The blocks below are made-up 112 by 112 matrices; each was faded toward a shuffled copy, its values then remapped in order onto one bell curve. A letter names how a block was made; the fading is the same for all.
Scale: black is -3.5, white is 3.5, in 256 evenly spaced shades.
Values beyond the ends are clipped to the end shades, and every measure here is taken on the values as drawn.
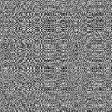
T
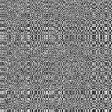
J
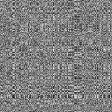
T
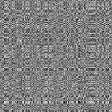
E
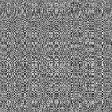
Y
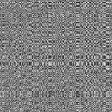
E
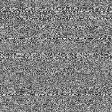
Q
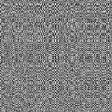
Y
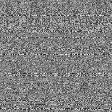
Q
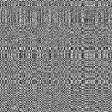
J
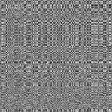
J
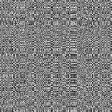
E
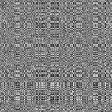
J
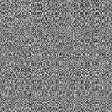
T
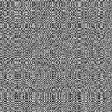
E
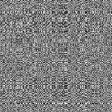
T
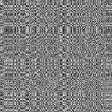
J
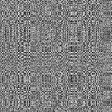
Y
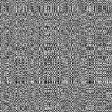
Y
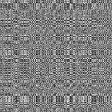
J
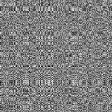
T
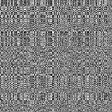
E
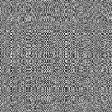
Y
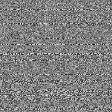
Q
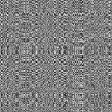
Y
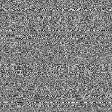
Q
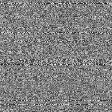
Q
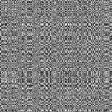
E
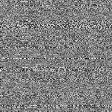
Q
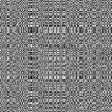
J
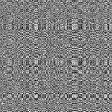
E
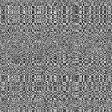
E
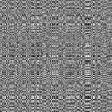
J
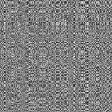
Y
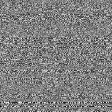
Q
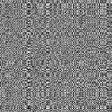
Y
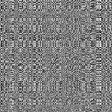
Y
